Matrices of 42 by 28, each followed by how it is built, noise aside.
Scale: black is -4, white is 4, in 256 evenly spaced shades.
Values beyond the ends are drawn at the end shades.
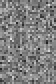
blocks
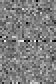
uneven rows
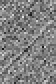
Hankel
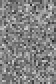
repeating columns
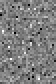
sparse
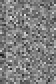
repeating rows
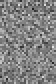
repeating columns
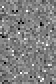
sparse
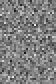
repeating columns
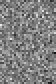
repeating rows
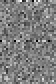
uneven rows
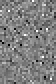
sparse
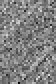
Hankel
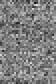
blocks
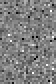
sparse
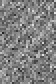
Hankel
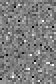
sparse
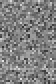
repeating columns
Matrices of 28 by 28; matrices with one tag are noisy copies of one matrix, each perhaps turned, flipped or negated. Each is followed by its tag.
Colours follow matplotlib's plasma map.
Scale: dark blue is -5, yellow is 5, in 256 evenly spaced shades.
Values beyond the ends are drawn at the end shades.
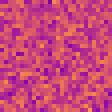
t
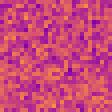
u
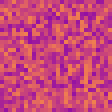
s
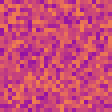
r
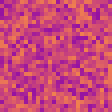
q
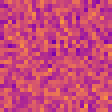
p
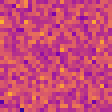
r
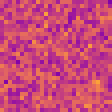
u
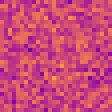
q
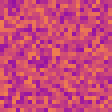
r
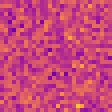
p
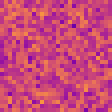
t
